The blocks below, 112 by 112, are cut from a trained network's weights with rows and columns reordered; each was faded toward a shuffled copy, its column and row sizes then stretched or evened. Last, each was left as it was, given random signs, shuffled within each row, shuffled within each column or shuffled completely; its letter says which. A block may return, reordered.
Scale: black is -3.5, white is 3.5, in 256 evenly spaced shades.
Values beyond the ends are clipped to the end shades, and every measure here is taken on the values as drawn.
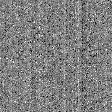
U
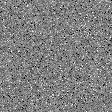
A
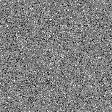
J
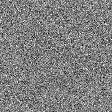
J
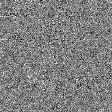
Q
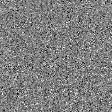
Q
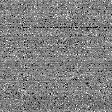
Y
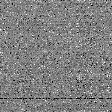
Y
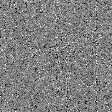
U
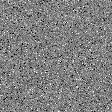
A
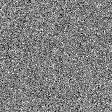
A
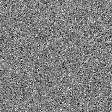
U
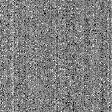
Y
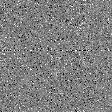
Q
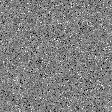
A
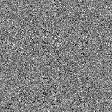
Y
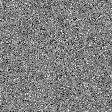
J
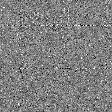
Q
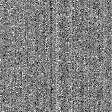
U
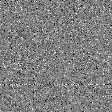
Q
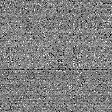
Y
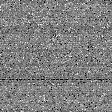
J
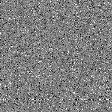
Q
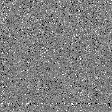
Q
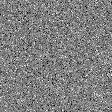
A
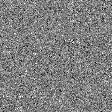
U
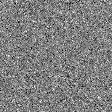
J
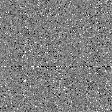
Q
